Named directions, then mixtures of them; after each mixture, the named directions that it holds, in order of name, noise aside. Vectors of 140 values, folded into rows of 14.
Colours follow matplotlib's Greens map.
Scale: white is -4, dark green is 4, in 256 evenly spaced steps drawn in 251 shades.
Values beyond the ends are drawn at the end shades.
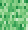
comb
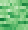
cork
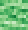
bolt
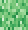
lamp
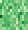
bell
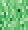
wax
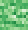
bolt.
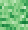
bell, bolt, cork.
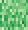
bell, comb, lamp.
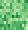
comb, cork.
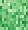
bell, cork, lamp.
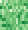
bell, cork.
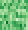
bolt, comb.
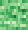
bolt.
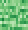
bolt, cork, lamp.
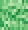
bolt, lamp, wax.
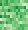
comb, cork, wax.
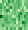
bell.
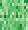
comb, wax.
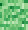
bell, bolt, comb.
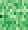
bell, bolt.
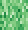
comb, wax.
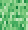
comb.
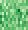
bell, lamp, wax.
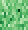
wax.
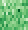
cork, wax.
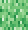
lamp.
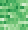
cork.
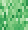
comb, cork, wax.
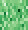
wax.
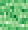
bolt, wax.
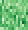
bell, bolt, lamp.
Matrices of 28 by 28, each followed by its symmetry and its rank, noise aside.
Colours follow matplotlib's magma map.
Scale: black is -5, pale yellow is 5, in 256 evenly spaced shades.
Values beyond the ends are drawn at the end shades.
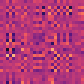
no symmetry, rank three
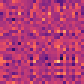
antisymmetric, rank four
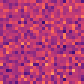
antisymmetric, rank six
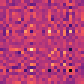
symmetric, rank three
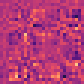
antisymmetric, rank four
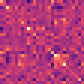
symmetric, rank four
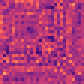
symmetric, rank six
